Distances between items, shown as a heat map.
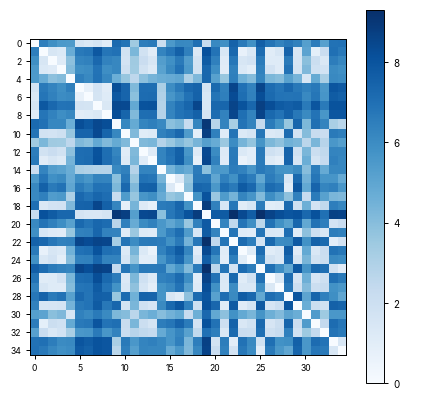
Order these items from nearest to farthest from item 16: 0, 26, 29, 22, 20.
20, 0, 22, 26, 29
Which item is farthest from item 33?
19
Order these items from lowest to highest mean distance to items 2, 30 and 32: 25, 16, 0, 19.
0, 16, 25, 19
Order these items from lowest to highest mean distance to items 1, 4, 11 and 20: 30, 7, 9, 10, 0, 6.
30, 10, 9, 0, 6, 7
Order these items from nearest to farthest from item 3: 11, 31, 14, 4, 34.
31, 11, 4, 14, 34
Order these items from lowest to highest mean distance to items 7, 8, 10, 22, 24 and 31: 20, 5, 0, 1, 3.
3, 1, 0, 5, 20
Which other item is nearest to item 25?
34
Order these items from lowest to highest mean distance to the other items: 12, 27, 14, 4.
27, 12, 4, 14
